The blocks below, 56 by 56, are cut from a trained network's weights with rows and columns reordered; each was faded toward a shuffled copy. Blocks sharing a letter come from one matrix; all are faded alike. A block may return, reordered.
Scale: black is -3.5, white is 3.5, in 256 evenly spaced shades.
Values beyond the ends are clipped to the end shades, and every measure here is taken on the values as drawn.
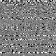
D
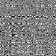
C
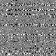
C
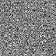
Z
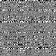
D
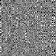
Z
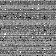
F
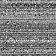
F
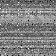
F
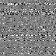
D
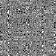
Z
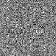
Z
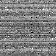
F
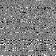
C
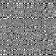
D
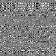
D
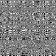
C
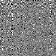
Z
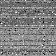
F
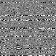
D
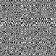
C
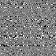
C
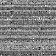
F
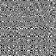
C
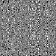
Z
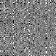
Z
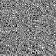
Z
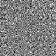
Z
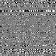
D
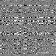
D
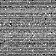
F
